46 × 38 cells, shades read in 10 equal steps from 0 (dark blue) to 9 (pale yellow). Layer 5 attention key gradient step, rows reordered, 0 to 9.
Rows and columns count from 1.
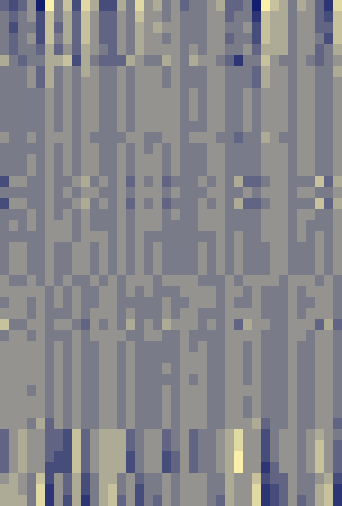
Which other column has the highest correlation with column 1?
15
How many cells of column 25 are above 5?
1
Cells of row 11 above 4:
20
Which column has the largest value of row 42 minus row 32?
27
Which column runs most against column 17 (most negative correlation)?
23
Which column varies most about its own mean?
30
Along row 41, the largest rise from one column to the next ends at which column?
9
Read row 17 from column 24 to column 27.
4 5 4 6
